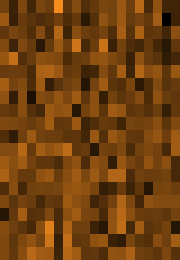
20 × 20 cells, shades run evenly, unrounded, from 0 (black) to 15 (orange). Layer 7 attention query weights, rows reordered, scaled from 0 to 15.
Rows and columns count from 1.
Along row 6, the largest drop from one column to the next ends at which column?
15
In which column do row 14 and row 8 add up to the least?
4
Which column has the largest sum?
14
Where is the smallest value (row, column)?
2, 19
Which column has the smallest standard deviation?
18
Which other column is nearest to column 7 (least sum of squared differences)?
16
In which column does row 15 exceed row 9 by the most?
9
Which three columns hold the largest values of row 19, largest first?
6, 8, 20
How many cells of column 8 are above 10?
4
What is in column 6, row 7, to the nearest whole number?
3
